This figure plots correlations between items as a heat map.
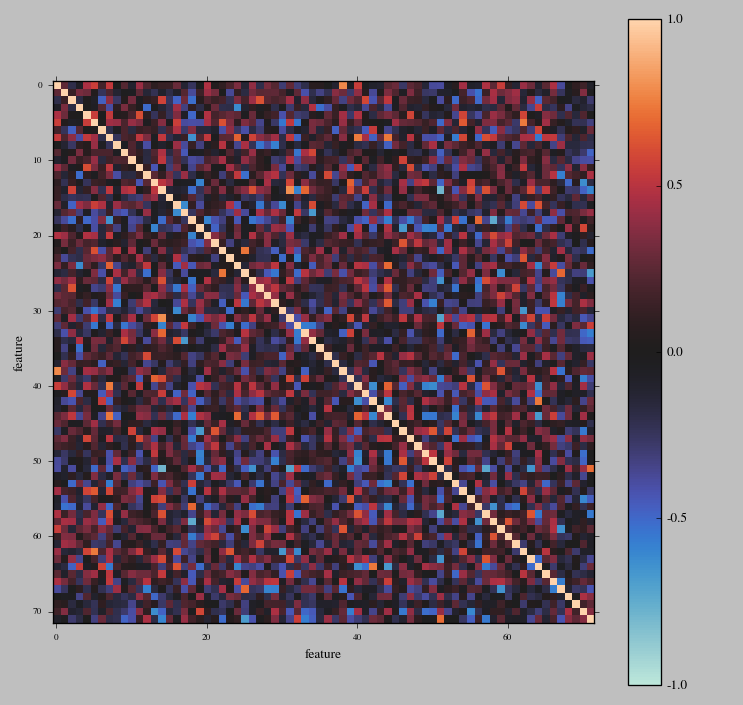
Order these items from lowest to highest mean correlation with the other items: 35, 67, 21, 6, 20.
67, 6, 35, 21, 20
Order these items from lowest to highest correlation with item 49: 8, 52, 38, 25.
38, 25, 8, 52
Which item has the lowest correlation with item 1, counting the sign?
56
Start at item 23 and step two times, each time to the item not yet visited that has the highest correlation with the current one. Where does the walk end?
5
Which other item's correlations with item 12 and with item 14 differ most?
71
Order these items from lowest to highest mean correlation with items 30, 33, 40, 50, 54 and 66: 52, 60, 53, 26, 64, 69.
64, 53, 69, 52, 60, 26
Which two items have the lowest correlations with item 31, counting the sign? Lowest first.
51, 18
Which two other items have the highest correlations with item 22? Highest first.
25, 5
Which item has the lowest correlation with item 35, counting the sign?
3
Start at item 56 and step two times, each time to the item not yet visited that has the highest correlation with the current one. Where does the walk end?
53
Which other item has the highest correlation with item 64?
42
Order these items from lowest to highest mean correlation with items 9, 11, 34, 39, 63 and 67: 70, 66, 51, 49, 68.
51, 70, 68, 66, 49
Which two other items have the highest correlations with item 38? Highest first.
0, 59
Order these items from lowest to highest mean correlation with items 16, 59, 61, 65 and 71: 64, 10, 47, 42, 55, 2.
55, 2, 10, 42, 64, 47
